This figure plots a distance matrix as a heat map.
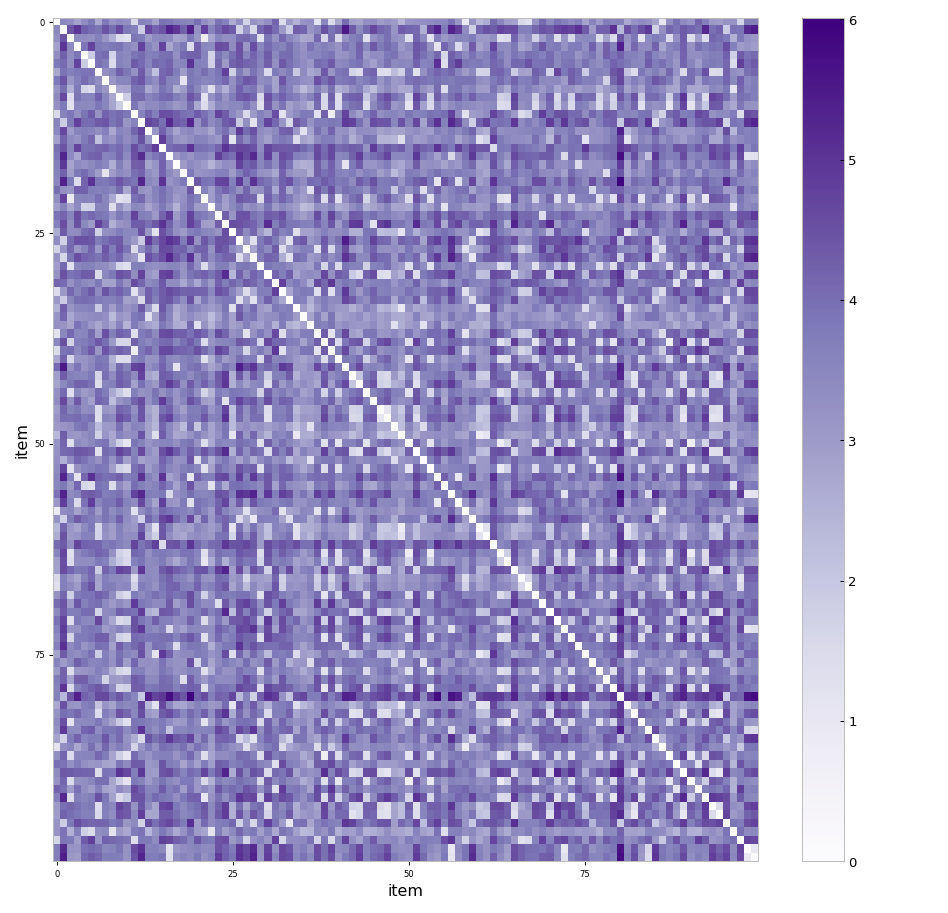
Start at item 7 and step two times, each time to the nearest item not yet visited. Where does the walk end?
78
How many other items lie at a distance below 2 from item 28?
8
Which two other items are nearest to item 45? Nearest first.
24, 8
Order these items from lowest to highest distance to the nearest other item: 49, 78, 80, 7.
49, 7, 78, 80
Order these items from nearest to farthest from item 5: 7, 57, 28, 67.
7, 28, 67, 57
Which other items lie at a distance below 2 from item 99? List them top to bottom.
16, 56, 72, 84, 98
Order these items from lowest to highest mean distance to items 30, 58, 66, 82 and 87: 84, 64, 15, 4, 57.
64, 57, 4, 84, 15
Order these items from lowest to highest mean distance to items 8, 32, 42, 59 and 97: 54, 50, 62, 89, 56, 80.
89, 50, 80, 54, 62, 56
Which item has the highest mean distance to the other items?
80
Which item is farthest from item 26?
41
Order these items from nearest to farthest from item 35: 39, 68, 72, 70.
70, 68, 72, 39
